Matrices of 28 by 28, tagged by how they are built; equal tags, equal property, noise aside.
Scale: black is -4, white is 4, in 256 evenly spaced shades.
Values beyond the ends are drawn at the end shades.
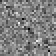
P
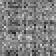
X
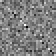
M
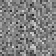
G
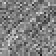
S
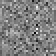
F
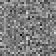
G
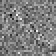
P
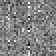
F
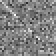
M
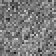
S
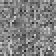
X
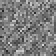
S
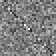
M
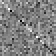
M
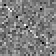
M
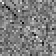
M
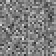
G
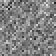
S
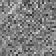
S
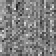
X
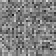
X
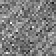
S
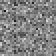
G
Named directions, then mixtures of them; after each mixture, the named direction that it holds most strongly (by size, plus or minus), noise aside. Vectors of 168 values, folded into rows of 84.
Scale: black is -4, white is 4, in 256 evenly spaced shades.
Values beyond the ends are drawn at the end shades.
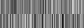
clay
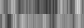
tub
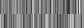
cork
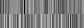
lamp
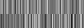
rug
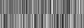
cork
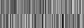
clay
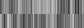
tub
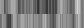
tub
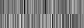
lamp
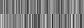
rug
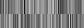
lamp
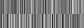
clay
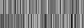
rug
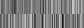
clay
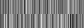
lamp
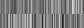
clay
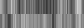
tub
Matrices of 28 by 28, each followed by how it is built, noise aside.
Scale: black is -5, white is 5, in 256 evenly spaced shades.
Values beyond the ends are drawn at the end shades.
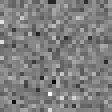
sparse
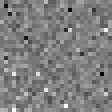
sparse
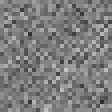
Hankel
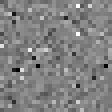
sparse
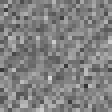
Hankel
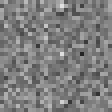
repeating rows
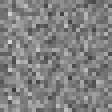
repeating rows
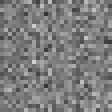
repeating rows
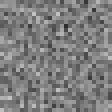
repeating rows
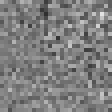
upper triangular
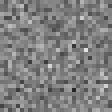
noise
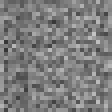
repeating rows
